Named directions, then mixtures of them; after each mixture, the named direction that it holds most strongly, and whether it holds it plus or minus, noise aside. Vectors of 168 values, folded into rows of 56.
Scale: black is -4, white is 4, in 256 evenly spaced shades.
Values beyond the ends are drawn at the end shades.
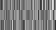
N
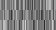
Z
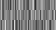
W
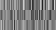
N, minus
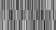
Z, plus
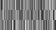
N, plus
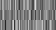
W, minus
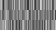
W, plus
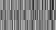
N, minus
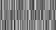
W, minus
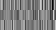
N, minus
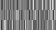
N, plus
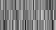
Z, minus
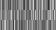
W, plus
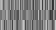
N, minus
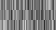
Z, plus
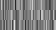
Z, minus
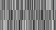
Z, plus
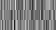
W, minus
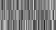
Z, plus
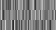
W, plus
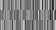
N, minus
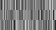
N, plus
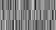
W, plus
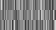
N, minus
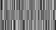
N, plus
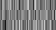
W, minus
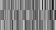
N, minus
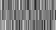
W, plus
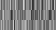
W, minus
